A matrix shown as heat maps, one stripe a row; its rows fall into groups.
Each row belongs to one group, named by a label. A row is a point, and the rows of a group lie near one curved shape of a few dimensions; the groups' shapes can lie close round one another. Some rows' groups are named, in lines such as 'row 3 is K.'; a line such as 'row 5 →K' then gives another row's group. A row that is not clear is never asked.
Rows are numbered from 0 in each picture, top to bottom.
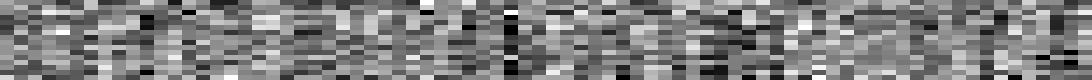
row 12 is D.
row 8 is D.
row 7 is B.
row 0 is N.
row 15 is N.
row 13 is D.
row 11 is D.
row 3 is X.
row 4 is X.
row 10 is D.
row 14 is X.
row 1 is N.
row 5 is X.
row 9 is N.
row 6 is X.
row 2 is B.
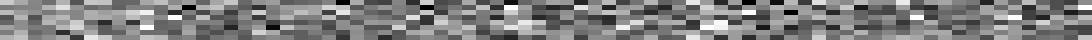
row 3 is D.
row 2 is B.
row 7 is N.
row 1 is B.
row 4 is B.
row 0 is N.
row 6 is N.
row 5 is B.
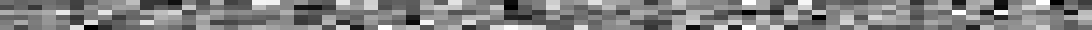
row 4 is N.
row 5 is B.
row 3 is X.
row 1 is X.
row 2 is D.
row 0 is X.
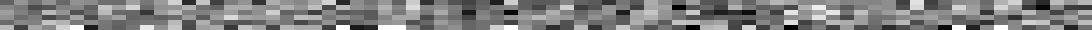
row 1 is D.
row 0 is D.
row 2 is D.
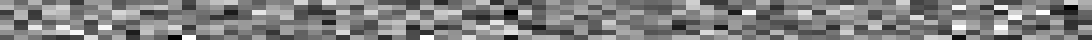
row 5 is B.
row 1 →D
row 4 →B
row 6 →B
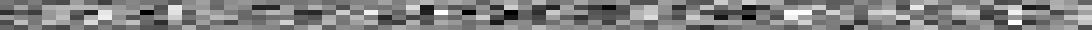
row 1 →D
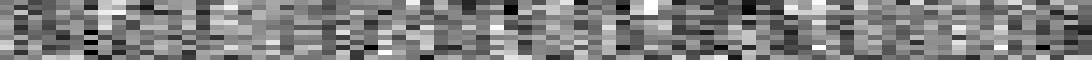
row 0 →D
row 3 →B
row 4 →N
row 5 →B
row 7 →N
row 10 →B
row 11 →B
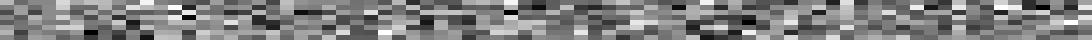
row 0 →B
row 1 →D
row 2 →X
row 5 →B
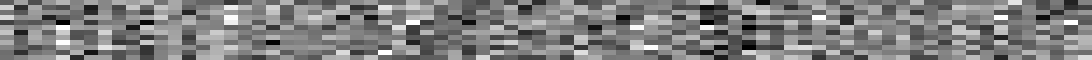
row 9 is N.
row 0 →D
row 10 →B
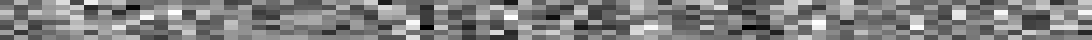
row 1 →B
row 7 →N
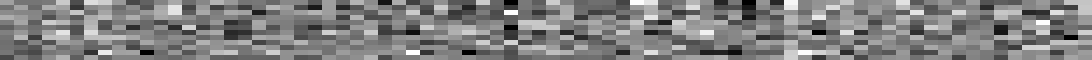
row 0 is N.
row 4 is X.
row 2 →D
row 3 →N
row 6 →X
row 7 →D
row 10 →X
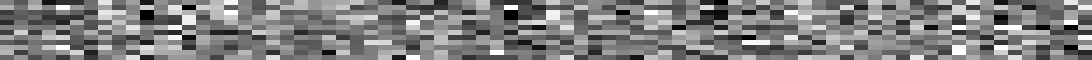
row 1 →B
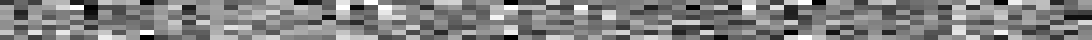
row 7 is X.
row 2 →B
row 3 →B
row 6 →B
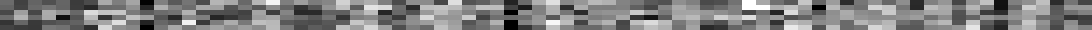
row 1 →X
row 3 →N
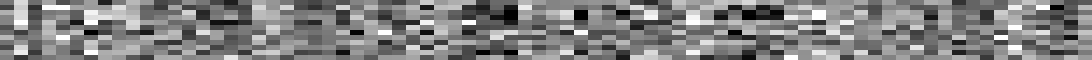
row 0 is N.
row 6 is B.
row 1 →X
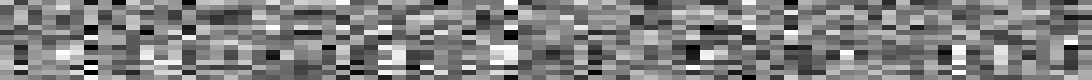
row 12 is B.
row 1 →B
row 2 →X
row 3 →N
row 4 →N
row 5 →B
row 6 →X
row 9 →B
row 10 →B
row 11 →B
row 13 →N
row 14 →B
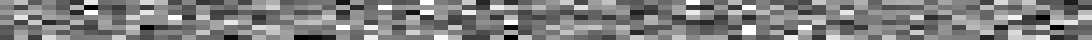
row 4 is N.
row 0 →N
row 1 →B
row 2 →N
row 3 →D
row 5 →X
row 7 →X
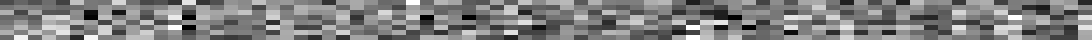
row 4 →B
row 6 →B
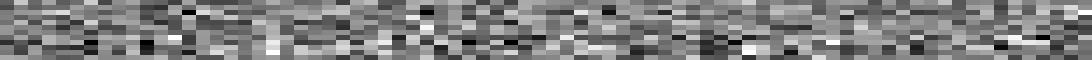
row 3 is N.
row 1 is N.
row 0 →N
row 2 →B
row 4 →N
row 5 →N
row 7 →D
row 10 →B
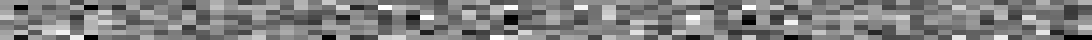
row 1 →B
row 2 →B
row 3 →N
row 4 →N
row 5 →B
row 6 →X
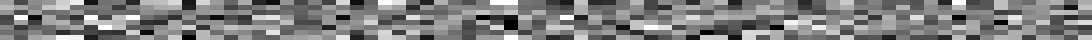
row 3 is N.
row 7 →B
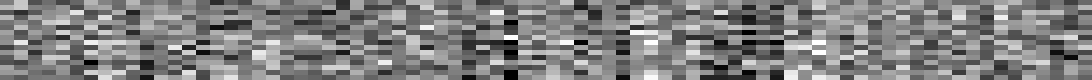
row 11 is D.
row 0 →N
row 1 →N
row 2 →B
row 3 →D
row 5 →N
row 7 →N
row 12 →B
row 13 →X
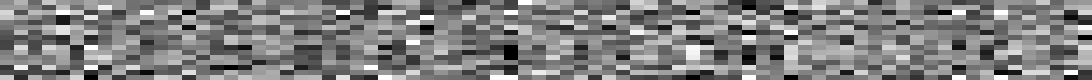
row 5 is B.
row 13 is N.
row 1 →N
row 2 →B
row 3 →N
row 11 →N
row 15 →B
